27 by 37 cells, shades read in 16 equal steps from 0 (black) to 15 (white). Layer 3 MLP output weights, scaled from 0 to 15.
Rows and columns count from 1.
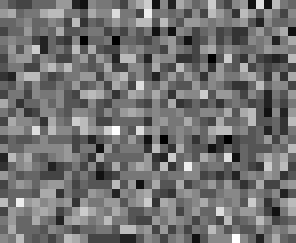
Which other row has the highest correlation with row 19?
3
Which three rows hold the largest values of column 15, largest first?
15, 2, 21
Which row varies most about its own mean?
1
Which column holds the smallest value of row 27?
25
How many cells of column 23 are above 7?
12
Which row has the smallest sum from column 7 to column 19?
5
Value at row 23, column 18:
9
